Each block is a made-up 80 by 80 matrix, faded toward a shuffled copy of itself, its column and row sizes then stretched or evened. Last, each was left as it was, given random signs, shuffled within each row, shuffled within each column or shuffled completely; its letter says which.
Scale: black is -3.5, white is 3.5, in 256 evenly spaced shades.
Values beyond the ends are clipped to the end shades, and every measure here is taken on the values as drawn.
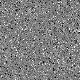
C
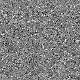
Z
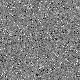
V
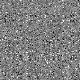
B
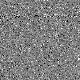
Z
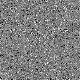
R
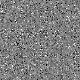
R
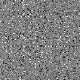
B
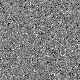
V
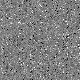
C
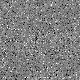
Z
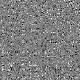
B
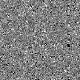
B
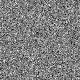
V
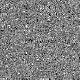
B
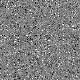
R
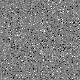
R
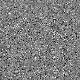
R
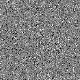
B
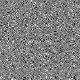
B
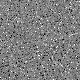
V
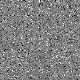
R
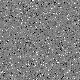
V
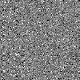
B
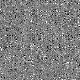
B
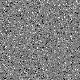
C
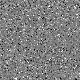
Z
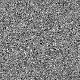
Z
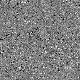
Z
